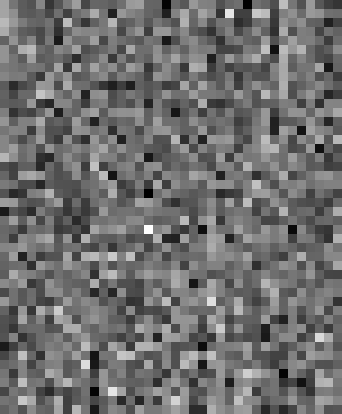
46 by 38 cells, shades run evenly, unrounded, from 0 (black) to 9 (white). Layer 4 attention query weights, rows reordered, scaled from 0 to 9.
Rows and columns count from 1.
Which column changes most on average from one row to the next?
13
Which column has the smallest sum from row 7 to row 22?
17
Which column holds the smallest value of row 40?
11
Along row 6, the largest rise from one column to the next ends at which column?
32
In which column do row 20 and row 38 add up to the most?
36
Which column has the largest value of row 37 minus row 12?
25
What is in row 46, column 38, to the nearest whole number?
3
